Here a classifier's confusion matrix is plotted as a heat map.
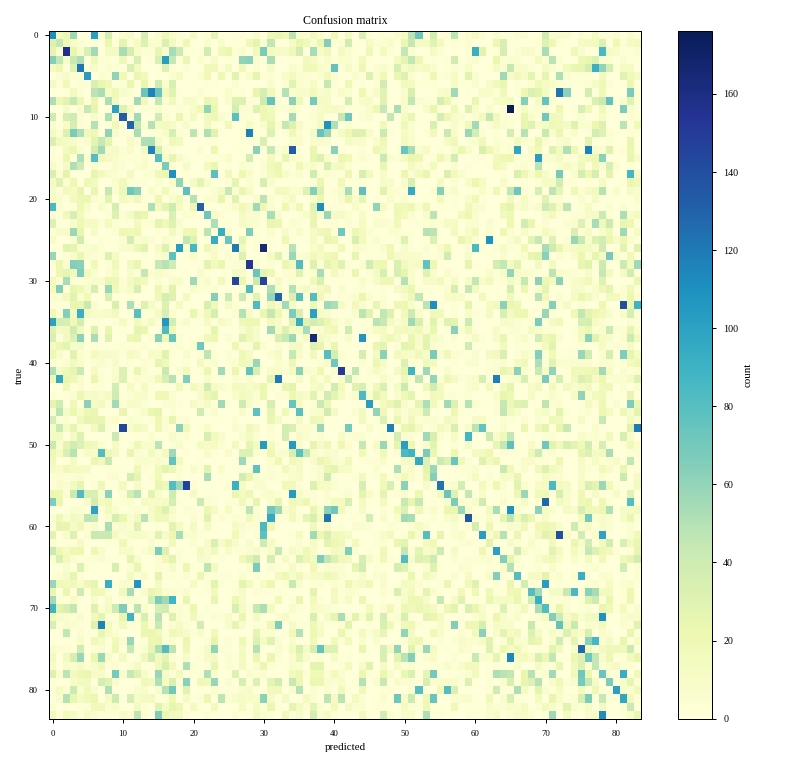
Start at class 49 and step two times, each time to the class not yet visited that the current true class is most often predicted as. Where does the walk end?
39
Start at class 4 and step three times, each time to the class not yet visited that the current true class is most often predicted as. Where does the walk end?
51
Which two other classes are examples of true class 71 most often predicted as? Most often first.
78, 11
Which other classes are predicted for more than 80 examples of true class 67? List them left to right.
8, 12, 70
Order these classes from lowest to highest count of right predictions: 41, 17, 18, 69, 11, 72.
18, 72, 69, 17, 11, 41
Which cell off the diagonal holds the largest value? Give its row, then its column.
9, 65
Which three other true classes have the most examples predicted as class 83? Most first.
48, 33, 28
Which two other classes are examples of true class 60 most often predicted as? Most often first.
30, 8
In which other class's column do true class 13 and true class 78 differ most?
81
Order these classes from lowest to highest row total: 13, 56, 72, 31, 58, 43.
13, 43, 31, 72, 56, 58
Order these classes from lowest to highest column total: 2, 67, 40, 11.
67, 40, 11, 2
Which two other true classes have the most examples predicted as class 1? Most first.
42, 31
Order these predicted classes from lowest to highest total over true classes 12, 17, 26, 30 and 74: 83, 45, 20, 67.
45, 83, 67, 20
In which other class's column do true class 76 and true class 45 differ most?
65
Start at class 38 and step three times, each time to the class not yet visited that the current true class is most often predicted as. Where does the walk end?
6
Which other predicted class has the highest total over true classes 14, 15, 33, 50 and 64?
34
